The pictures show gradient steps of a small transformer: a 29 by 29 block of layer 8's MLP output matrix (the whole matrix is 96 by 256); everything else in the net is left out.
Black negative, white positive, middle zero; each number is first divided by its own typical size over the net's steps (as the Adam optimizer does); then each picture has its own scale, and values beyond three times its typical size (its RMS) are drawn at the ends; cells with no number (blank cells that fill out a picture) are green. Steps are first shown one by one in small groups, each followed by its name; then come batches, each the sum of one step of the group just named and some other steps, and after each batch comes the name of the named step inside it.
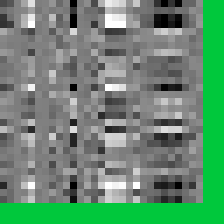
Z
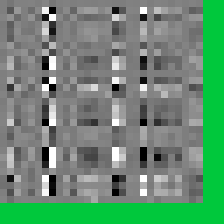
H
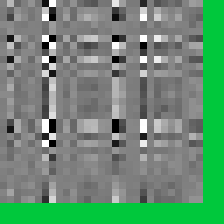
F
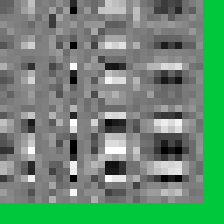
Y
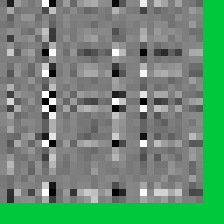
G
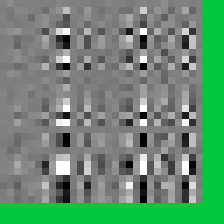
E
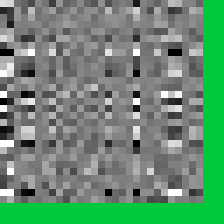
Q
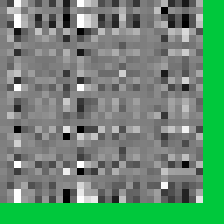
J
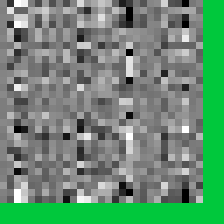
J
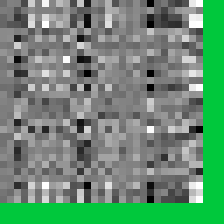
Z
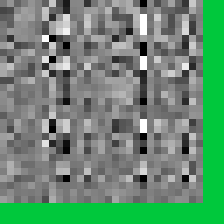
F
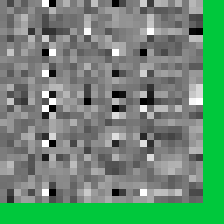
G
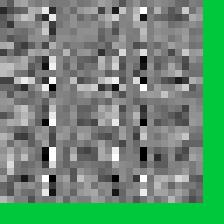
H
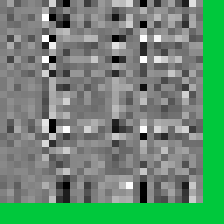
F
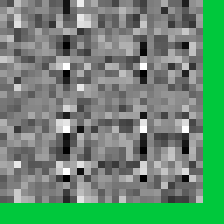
J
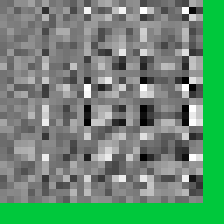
Y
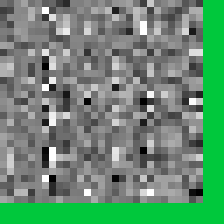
H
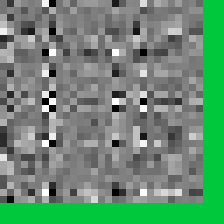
G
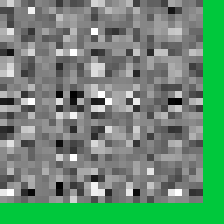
Q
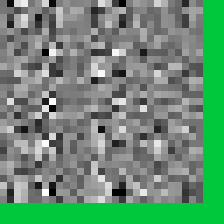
G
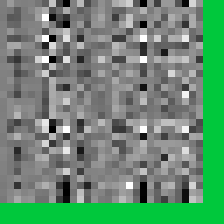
F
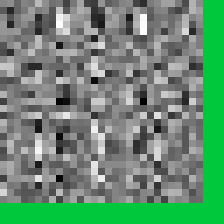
Q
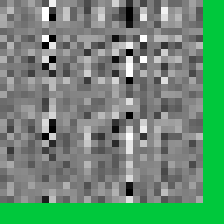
F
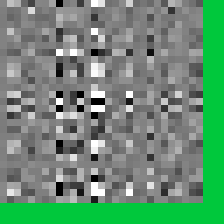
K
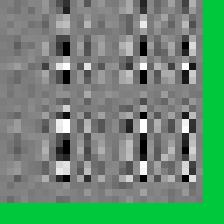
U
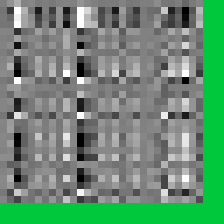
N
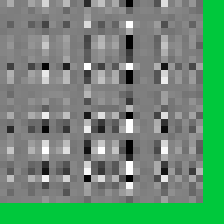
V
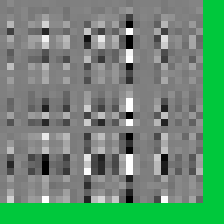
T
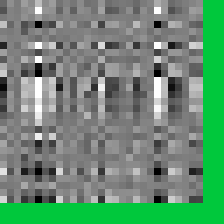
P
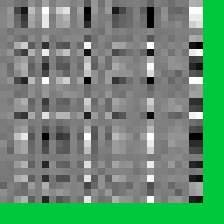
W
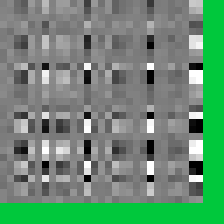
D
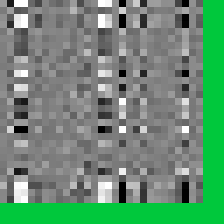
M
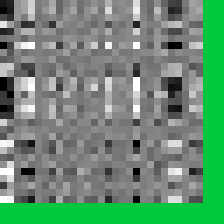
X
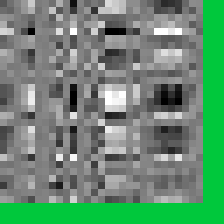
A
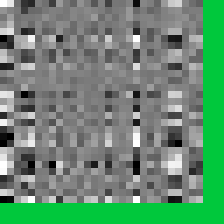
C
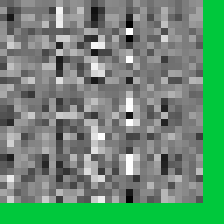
T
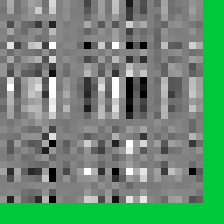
P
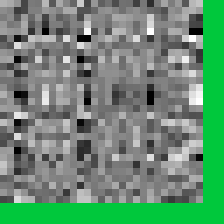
C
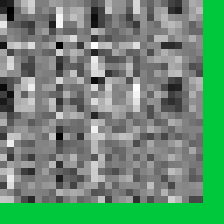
X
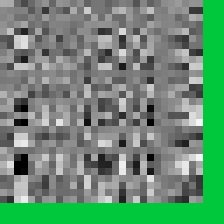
C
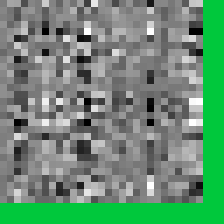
K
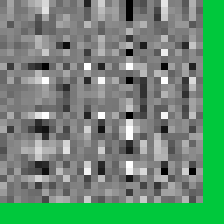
V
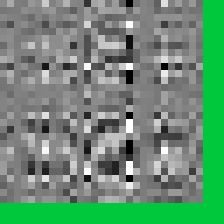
V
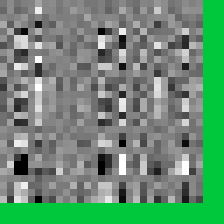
P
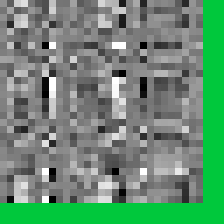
M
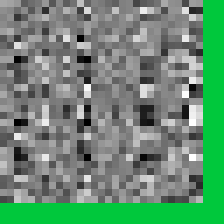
C
